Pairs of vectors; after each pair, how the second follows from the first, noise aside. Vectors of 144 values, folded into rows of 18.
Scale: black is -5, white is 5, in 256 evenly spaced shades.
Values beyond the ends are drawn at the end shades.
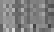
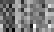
negated, scaled up.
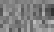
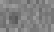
wrapped around, shrunk.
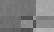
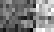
scaled up.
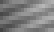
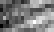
wrapped around, scaled up.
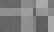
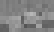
wrapped around, partly zeroed.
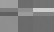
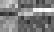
scaled up.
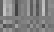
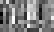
wrapped around, scaled up.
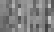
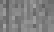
reversed, shrunk.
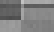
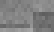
reversed, shrunk.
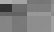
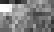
negated, scaled up.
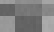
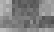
reversed.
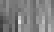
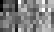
wrapped around, scaled up.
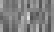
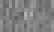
reversed, shrunk.
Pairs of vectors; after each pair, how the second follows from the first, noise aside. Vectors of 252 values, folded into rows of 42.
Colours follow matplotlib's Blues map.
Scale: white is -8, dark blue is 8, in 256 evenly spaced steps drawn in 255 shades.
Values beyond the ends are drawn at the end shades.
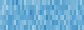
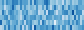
wrapped around, negated, scaled up.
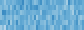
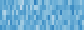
negated.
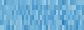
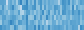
reversed, negated.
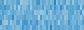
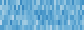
negated.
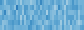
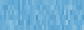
reversed, negated, shrunk.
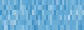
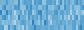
copied.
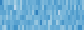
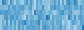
reversed.
